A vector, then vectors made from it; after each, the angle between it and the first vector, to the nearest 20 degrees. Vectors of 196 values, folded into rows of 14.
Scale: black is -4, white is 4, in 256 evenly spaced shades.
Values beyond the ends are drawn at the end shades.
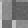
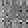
60 degrees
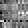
120 degrees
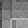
120 degrees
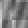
40 degrees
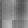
100 degrees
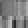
120 degrees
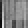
140 degrees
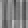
60 degrees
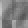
40 degrees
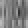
60 degrees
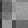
160 degrees
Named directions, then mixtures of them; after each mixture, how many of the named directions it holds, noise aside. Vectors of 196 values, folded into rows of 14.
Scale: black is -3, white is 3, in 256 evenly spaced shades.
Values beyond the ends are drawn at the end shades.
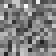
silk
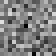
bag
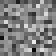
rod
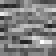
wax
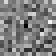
two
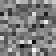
four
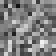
two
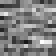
one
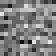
three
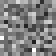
one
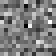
four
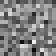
four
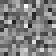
three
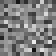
one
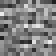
three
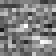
two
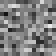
two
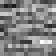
one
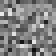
four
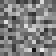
one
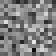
one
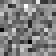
two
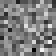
one
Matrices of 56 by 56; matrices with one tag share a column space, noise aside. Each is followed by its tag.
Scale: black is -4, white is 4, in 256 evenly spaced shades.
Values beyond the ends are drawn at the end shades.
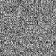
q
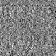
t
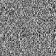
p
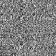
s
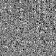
q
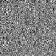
q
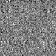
q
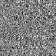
s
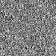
s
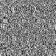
t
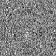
p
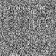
t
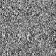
p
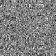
s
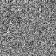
q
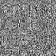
t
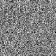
q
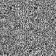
t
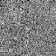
q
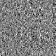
p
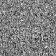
p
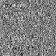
s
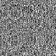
t
